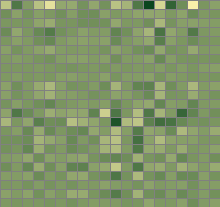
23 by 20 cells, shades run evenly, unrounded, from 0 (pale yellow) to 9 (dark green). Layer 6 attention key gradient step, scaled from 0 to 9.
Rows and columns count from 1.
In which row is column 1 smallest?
1
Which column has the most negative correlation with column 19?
12
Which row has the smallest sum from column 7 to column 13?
14
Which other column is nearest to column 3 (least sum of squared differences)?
8
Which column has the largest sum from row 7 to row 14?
11
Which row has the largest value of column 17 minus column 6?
13
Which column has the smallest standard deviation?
19
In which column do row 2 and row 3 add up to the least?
15
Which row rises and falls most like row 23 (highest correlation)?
21
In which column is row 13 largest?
17
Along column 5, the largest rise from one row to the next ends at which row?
2
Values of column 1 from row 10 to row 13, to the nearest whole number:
4 4 5 4
